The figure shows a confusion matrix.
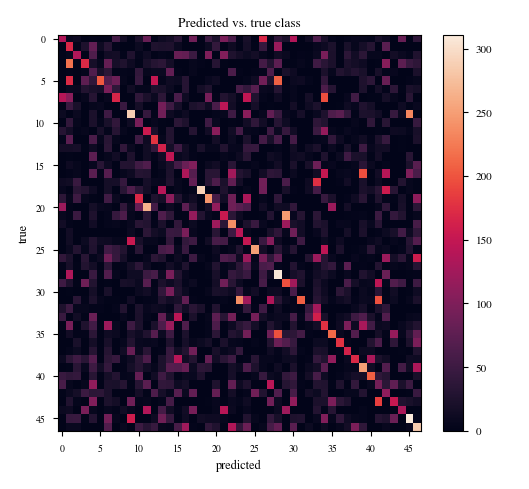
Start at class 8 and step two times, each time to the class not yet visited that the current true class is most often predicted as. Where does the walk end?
29
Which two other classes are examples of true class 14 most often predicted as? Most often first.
4, 37
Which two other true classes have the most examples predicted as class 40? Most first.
38, 34
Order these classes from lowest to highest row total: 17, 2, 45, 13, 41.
13, 17, 2, 41, 45
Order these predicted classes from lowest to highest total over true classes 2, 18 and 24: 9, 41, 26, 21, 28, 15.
28, 41, 15, 26, 21, 9
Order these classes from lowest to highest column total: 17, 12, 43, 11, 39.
43, 12, 17, 39, 11
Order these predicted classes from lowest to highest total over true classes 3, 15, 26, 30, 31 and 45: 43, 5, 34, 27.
5, 43, 34, 27
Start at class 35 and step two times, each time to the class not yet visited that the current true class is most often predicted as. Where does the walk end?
1
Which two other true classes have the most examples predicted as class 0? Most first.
7, 20
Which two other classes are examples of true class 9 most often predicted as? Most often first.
45, 24
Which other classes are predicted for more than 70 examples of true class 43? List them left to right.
4, 9, 27, 30, 35, 41
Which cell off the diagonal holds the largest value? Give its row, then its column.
20, 11
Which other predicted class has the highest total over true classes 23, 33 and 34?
39
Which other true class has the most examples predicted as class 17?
21
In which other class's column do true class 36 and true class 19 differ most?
10
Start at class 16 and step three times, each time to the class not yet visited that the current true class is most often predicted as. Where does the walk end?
22
